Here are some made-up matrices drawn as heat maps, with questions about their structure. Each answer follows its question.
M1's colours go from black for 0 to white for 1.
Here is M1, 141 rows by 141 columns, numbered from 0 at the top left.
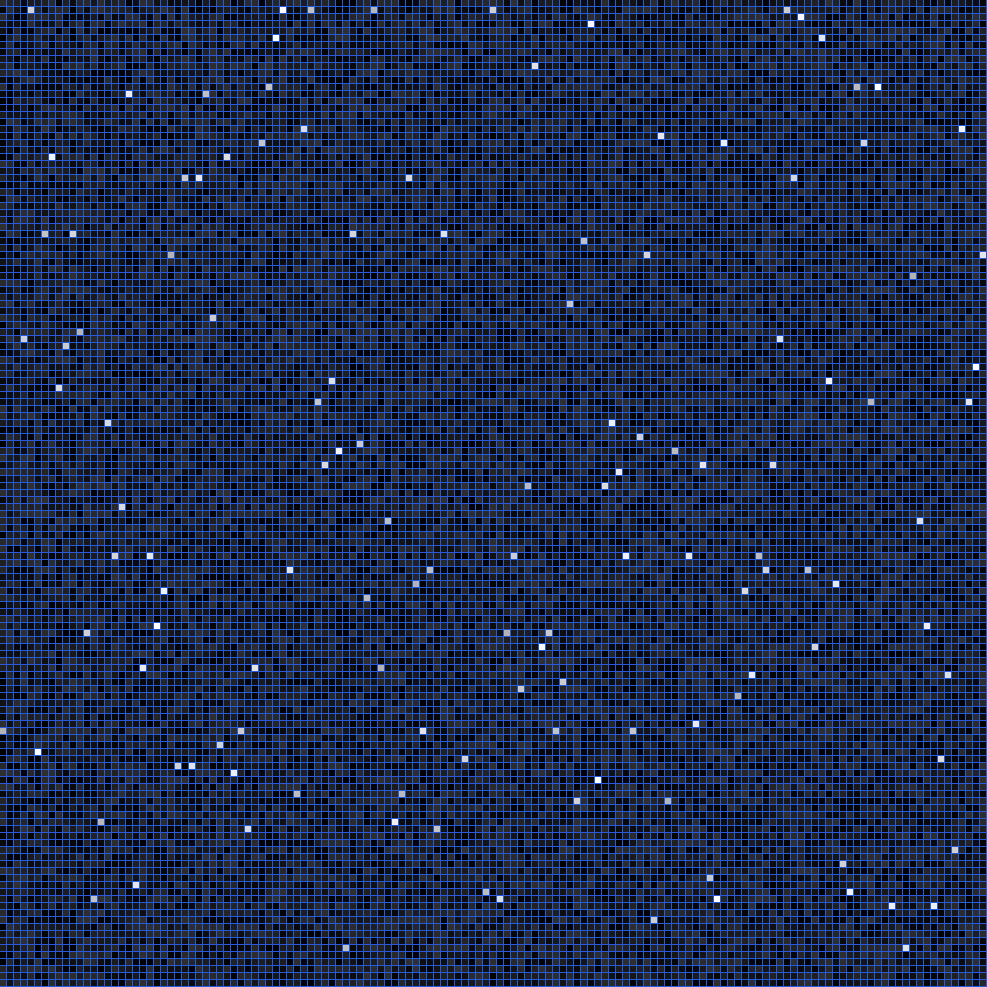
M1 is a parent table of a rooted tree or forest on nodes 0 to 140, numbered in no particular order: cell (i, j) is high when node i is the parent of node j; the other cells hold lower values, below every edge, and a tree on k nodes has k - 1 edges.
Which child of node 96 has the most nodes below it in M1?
135
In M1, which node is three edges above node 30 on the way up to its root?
113
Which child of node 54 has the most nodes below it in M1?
118
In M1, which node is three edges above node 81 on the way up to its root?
13
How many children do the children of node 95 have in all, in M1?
8
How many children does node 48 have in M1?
2
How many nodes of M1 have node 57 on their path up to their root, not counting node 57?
4
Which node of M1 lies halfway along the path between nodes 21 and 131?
98
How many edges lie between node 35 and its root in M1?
5
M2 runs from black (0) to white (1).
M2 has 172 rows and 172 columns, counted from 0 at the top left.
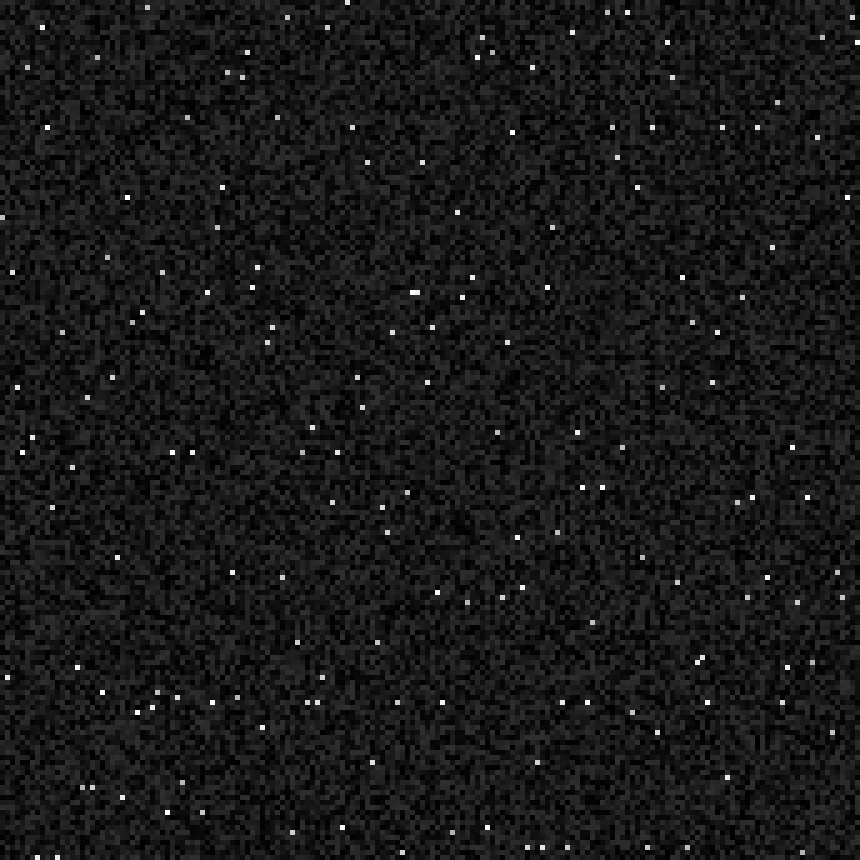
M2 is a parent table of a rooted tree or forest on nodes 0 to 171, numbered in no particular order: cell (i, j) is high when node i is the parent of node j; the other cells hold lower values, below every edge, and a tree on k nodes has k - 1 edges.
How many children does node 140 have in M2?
9
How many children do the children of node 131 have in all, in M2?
9
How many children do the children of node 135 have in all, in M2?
3
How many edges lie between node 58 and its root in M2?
2
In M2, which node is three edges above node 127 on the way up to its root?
111
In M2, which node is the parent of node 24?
159
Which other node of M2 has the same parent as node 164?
96
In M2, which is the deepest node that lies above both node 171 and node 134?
8
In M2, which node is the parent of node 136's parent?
23
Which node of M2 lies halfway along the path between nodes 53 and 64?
97
